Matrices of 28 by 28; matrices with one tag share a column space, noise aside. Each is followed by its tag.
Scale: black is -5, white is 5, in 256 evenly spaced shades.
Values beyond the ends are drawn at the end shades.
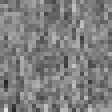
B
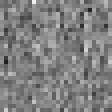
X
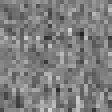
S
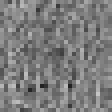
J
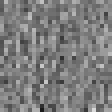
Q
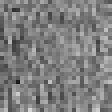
Q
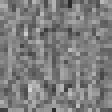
J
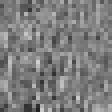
B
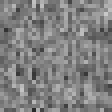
J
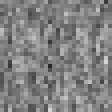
Q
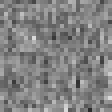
B
